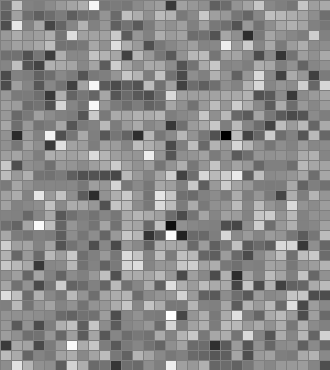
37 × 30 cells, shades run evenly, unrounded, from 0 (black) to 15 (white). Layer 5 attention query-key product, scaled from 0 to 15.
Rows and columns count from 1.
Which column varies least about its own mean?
3
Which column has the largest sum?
15
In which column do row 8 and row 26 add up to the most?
12
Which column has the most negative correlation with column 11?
26
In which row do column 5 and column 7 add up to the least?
10
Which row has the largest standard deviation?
14
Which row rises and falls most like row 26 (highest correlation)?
27
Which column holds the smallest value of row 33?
4
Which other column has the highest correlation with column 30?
23
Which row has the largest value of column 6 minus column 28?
29
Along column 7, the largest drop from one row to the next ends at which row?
5
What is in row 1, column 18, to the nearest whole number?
9
